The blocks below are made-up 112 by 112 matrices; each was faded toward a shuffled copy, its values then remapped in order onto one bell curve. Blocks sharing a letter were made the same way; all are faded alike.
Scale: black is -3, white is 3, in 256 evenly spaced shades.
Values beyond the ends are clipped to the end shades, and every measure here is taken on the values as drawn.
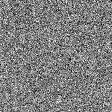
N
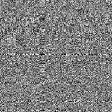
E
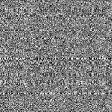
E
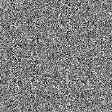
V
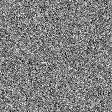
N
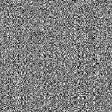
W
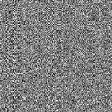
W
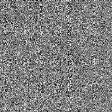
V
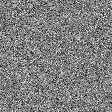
N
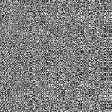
W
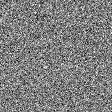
N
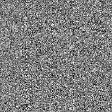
V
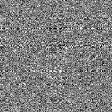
E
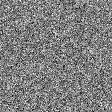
N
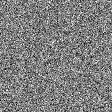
N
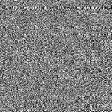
E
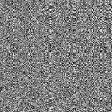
W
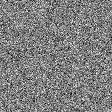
N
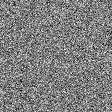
N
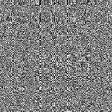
W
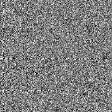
V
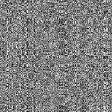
W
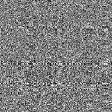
E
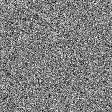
N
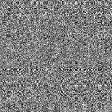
E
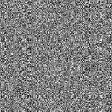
W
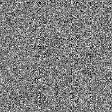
V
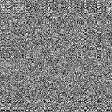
E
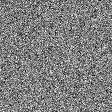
N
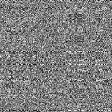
E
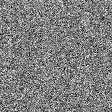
N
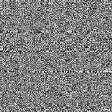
E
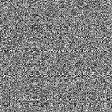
E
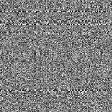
E
